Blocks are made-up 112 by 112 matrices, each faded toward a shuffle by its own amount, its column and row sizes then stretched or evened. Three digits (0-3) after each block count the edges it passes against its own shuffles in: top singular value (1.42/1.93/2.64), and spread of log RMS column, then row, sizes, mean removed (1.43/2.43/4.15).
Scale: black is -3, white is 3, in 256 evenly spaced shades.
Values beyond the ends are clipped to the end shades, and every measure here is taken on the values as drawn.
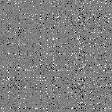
0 2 2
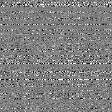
1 1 3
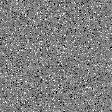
0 1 0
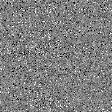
0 1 1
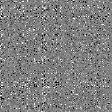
2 2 2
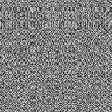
3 0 1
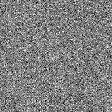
2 0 0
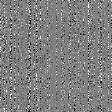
0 3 1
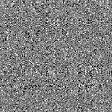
2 1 1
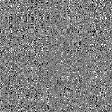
2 2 1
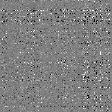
1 2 2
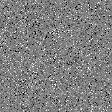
1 1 0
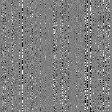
2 3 0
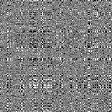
3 2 2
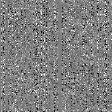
0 3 1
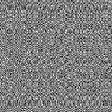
3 1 0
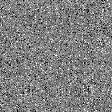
1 1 0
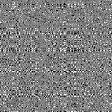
3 1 2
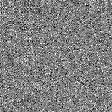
2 0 0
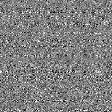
2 0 2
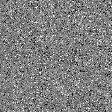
0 1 0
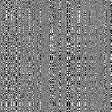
3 3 1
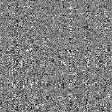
1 2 2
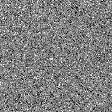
1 0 1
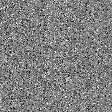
0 1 0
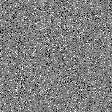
1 1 0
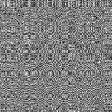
3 1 1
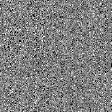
1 2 0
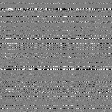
3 0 3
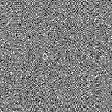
3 1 0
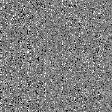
0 2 0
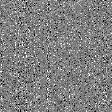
1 2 0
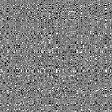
3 2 2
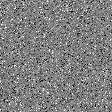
0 1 0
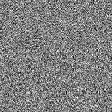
2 0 0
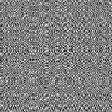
3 0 2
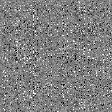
0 2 1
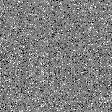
1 0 0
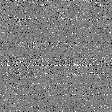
1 0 2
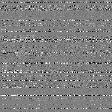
2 1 3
